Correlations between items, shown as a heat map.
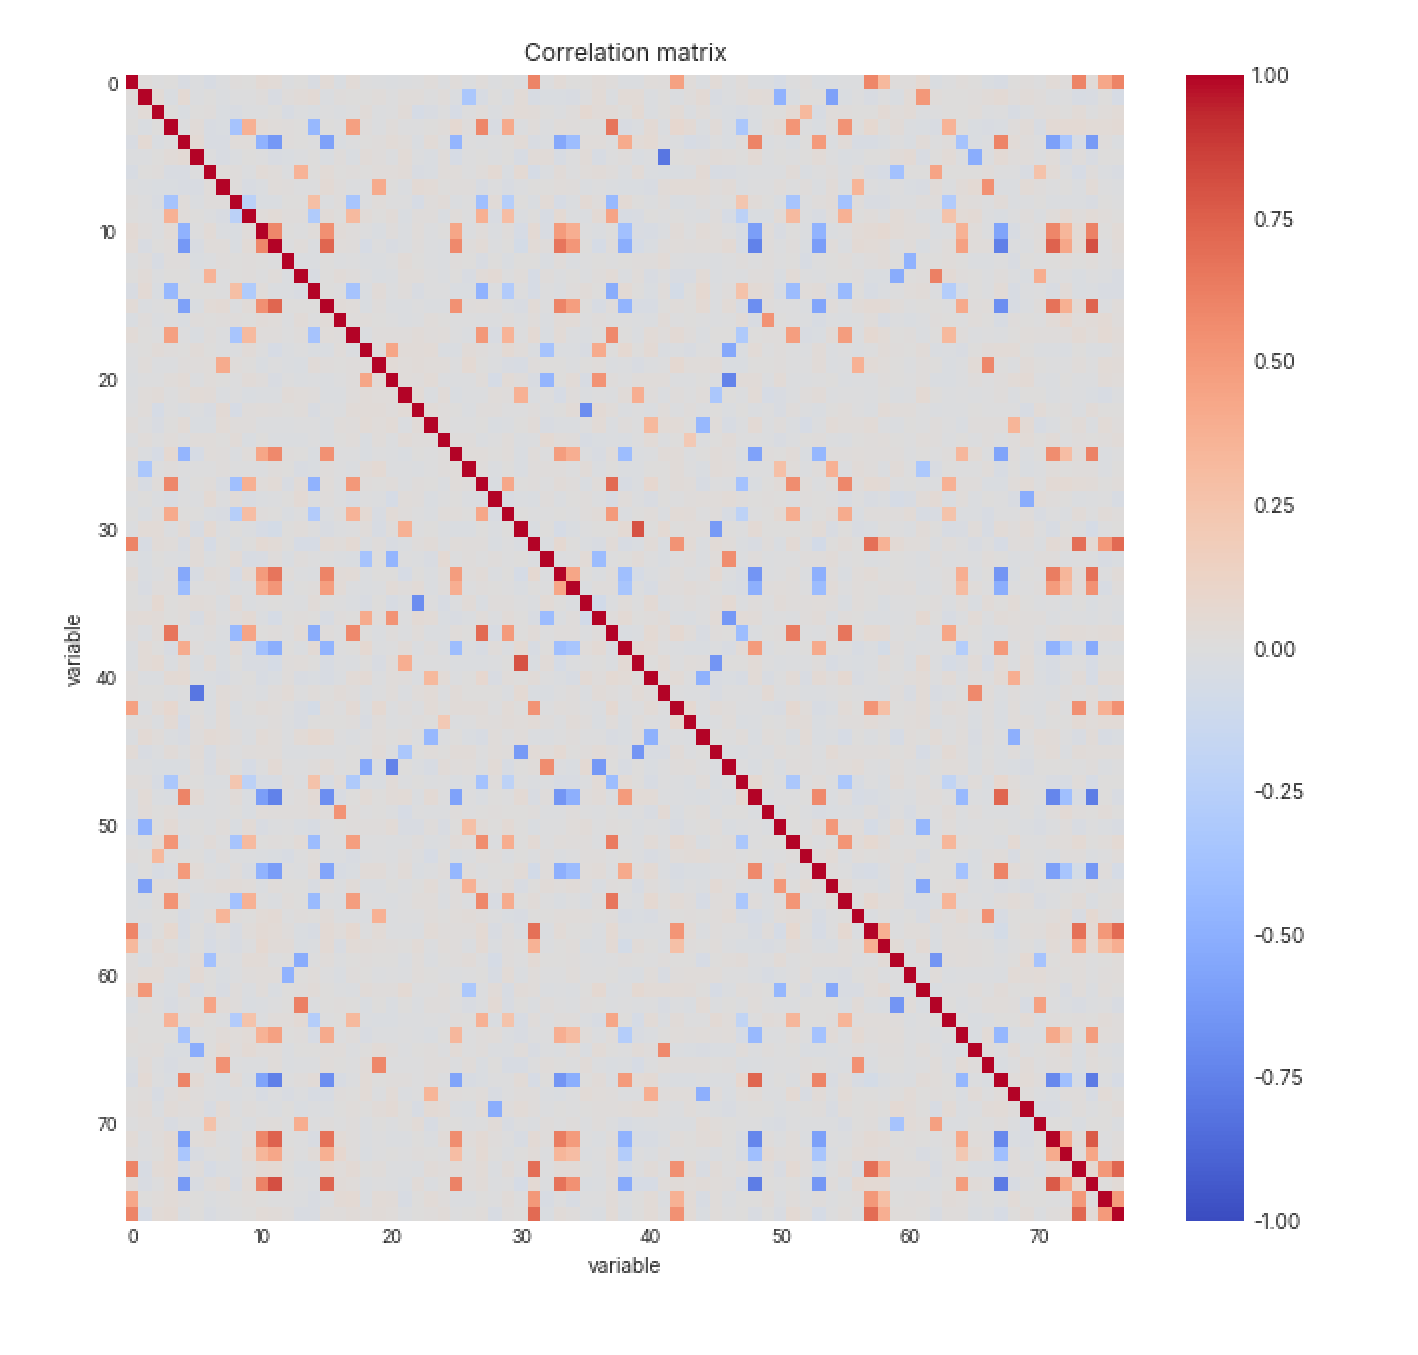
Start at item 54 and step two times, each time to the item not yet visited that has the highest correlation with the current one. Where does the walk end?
26
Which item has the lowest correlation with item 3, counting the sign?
14
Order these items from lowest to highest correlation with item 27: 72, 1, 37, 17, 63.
1, 72, 63, 17, 37
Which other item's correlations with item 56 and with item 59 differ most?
62
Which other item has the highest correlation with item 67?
48
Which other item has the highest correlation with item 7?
66
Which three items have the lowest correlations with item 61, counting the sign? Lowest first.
54, 50, 26
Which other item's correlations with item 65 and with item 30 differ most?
39
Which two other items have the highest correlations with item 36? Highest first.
20, 18
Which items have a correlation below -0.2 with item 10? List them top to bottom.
4, 38, 48, 53, 67
